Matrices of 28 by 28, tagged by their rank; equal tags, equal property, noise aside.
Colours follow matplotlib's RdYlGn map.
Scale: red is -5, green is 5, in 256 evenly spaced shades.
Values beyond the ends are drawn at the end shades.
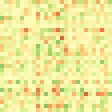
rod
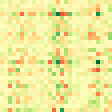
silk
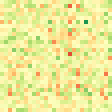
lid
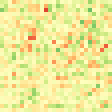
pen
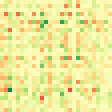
rod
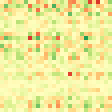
silk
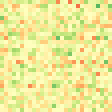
pen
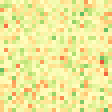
pen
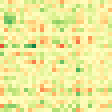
rod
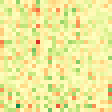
lid
